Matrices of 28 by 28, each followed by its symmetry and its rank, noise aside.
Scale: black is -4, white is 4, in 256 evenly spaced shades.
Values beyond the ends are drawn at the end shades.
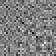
symmetric, rank five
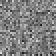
no symmetry, rank six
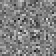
no symmetry, rank six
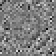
symmetric, rank six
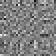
antisymmetric, rank four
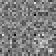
symmetric, rank four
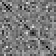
symmetric, rank five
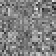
no symmetry, rank five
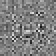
no symmetry, rank four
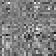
no symmetry, rank five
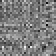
no symmetry, rank five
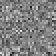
no symmetry, rank five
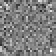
no symmetry, rank six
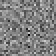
no symmetry, rank six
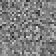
symmetric, rank four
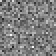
symmetric, rank six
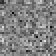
symmetric, rank five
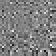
antisymmetric, rank four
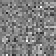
no symmetry, rank five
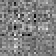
no symmetry, rank four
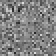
no symmetry, rank six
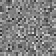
symmetric, rank six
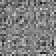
symmetric, rank five
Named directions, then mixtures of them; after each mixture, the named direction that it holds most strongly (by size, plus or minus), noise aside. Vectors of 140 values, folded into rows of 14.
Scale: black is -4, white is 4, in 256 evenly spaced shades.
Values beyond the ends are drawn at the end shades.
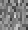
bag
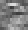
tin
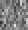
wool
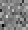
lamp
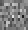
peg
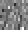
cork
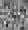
peg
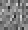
bag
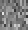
wool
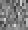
wool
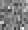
cork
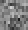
tin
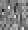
cork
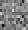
lamp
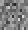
peg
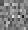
peg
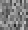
wool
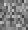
peg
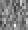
wool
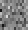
lamp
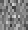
bag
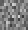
peg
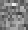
tin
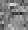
tin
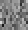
wool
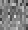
bag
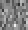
wool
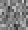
bag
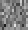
wool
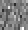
cork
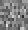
peg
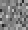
lamp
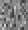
wool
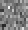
lamp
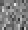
cork
